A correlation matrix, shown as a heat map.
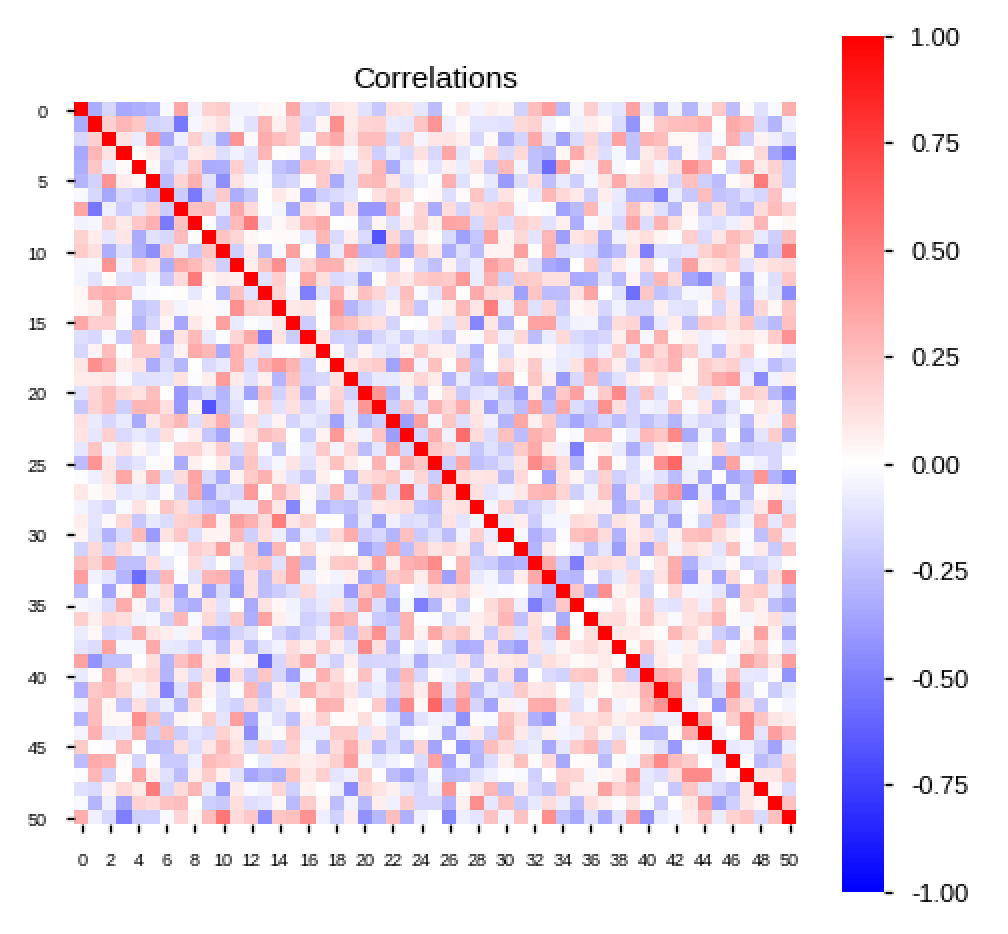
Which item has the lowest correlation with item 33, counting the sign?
4
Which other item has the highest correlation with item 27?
23
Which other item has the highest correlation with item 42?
25
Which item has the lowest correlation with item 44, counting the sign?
12
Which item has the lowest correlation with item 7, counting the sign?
1
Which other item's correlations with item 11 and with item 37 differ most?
34
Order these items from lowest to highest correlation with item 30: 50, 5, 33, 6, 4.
5, 33, 50, 6, 4
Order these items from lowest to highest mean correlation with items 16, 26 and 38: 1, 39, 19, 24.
19, 1, 24, 39
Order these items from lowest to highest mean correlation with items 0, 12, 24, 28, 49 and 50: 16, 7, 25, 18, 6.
18, 25, 6, 16, 7
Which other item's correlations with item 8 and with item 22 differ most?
6
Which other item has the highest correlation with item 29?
14
